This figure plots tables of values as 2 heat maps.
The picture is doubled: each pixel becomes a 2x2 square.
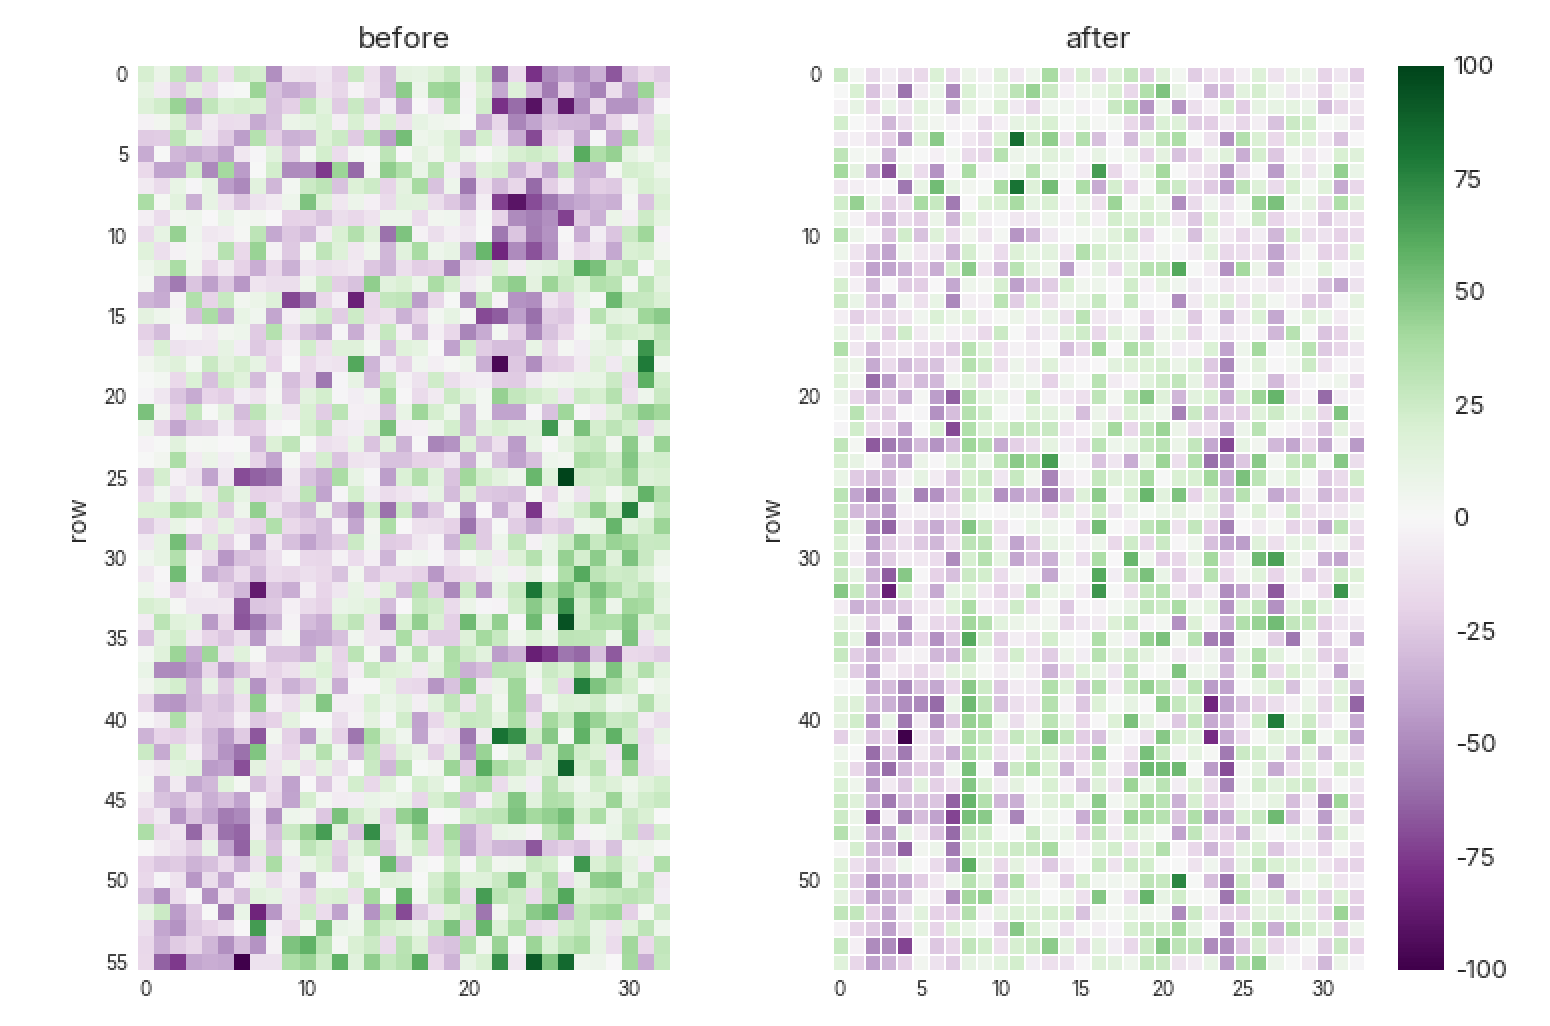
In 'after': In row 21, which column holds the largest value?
31
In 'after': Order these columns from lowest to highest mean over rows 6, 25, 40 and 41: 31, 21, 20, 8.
21, 31, 20, 8
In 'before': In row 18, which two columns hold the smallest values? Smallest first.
22, 24
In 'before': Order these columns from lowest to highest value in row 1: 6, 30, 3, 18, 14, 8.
30, 8, 14, 6, 3, 18
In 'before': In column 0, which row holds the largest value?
21
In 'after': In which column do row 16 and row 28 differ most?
16
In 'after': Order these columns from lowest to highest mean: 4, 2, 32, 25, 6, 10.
2, 4, 6, 32, 10, 25
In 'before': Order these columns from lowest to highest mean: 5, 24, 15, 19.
5, 24, 15, 19
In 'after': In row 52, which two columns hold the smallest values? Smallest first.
21, 3
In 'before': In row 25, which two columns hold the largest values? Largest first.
26, 24
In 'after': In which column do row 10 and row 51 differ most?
19
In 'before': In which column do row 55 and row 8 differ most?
24
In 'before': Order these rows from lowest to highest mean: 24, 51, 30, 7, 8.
8, 7, 24, 30, 51
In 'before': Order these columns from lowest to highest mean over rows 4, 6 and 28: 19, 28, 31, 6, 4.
6, 4, 28, 19, 31
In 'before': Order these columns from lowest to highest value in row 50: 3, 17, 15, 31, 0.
3, 0, 17, 15, 31
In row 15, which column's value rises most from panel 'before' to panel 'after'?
21
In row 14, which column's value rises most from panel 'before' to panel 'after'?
10
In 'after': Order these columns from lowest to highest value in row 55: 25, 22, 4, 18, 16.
4, 22, 18, 16, 25
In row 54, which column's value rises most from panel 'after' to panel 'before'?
24
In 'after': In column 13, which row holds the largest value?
24
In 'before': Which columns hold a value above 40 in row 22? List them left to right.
15, 25, 27
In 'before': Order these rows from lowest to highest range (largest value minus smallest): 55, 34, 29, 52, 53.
29, 53, 52, 34, 55
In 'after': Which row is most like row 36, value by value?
49
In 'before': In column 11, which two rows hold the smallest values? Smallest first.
6, 19
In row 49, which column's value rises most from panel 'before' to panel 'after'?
16
